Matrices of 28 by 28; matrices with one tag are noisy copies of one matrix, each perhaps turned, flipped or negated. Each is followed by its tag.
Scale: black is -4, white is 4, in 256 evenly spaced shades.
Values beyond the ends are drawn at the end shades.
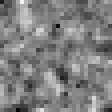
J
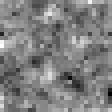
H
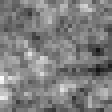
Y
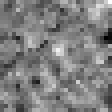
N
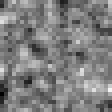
J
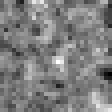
N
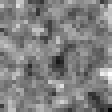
N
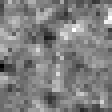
H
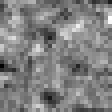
H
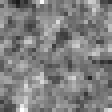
J
